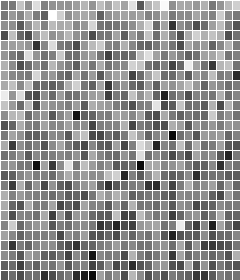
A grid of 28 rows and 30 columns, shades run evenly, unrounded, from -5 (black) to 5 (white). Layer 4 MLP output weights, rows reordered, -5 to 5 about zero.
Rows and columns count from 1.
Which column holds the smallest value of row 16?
29
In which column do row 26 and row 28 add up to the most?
17
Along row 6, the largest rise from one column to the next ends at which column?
4
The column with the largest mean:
1
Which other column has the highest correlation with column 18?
28
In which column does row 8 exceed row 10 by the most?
5
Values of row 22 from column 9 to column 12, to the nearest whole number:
-2 1 1 -1
